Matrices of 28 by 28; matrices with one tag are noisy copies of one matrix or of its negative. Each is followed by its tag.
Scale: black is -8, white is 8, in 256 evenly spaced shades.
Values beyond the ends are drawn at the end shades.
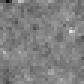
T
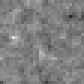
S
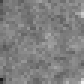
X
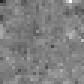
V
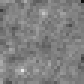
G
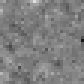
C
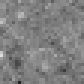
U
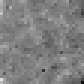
X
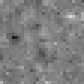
S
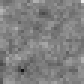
G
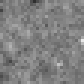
C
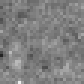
U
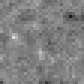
S
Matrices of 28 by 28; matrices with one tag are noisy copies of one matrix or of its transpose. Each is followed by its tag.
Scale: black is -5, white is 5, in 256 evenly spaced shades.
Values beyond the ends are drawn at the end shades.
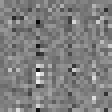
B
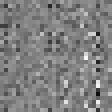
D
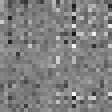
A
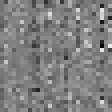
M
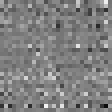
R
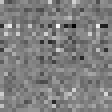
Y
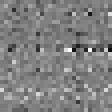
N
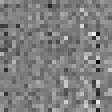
D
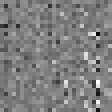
D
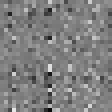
N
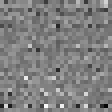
R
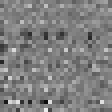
M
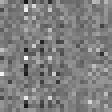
Y
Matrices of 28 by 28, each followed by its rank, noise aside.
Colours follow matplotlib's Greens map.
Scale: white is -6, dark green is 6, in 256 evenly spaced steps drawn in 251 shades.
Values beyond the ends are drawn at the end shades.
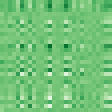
one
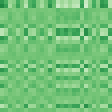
one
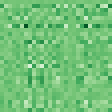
three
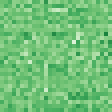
six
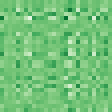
two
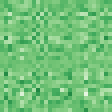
three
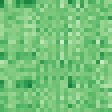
four
